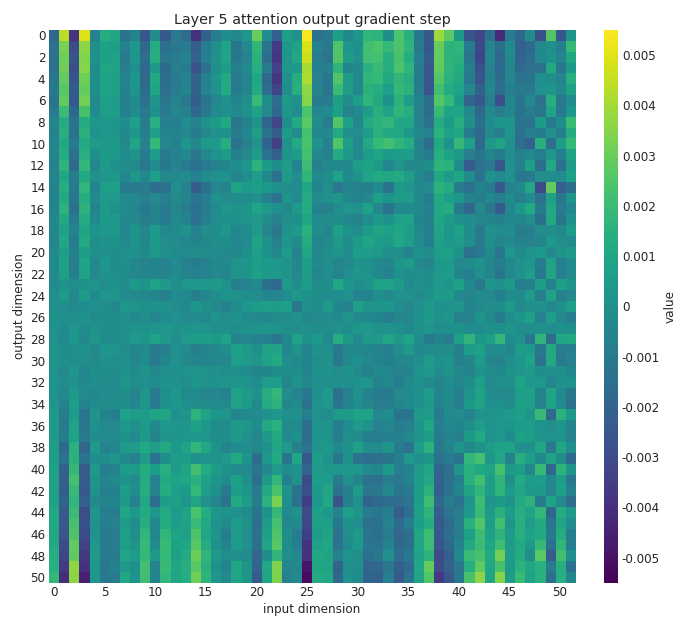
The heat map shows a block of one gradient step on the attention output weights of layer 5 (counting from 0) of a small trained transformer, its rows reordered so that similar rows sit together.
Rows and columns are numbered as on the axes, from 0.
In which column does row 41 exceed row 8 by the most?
22
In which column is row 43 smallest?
25
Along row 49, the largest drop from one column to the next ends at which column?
3
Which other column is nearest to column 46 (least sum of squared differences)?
0
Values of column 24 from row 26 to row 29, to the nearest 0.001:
0 0 0.001 0
